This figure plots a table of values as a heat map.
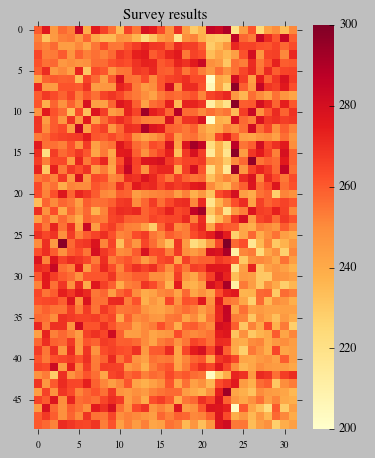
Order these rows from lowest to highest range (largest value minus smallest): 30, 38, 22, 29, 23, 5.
38, 5, 30, 23, 29, 22
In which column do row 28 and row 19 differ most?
29
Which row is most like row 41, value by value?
45
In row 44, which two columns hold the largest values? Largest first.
23, 22
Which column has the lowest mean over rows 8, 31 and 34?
24
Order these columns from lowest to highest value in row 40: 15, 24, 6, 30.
15, 30, 24, 6
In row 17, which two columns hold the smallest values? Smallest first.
23, 21
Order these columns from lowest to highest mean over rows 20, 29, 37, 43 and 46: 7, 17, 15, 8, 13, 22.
15, 13, 17, 8, 7, 22
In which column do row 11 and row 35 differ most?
21
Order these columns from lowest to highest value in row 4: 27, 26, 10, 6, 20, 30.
6, 27, 30, 10, 26, 20
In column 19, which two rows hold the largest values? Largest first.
14, 22
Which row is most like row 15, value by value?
17
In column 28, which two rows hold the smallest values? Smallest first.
46, 30
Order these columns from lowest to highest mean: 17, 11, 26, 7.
26, 17, 7, 11
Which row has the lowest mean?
1
